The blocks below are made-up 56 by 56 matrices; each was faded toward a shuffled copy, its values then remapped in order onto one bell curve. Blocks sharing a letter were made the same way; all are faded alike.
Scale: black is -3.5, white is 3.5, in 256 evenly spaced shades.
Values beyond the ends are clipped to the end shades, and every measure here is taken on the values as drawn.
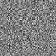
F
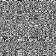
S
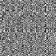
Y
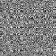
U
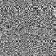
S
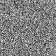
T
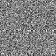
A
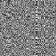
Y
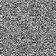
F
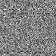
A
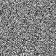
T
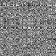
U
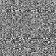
S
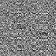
U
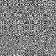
S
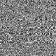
A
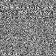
A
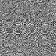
S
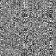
Y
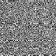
S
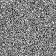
T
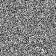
T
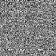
A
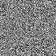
T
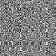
Y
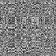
U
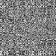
S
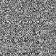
A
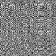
U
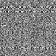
S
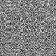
F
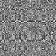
U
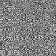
S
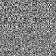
S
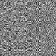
Y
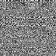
S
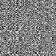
Y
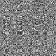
F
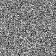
T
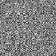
S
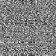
S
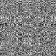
U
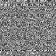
S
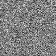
T
